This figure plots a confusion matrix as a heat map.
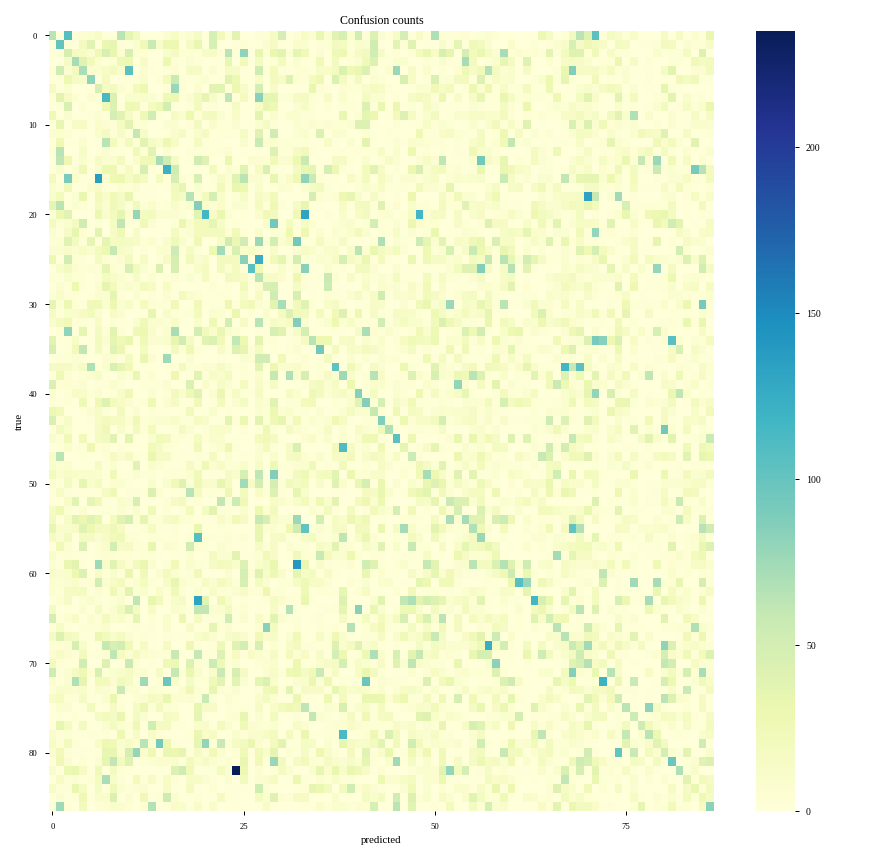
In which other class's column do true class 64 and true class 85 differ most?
40
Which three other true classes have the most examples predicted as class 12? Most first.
72, 79, 15
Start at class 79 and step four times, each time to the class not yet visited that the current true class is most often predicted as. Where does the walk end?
1
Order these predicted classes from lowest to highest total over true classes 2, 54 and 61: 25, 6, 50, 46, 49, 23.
46, 50, 49, 23, 6, 25
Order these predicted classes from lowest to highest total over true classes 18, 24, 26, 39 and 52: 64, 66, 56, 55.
64, 66, 55, 56
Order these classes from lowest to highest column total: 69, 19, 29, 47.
47, 69, 19, 29
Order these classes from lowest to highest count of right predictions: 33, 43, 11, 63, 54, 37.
33, 11, 54, 43, 37, 63
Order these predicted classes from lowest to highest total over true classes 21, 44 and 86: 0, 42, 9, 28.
0, 28, 9, 42
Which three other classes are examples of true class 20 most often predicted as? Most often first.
33, 48, 11
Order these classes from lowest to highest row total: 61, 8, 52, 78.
8, 78, 52, 61
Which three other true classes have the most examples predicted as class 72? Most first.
34, 60, 61
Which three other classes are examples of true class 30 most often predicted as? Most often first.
85, 52, 59
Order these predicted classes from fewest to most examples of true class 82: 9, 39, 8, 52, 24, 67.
9, 8, 39, 67, 52, 24
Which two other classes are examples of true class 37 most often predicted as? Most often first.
67, 69
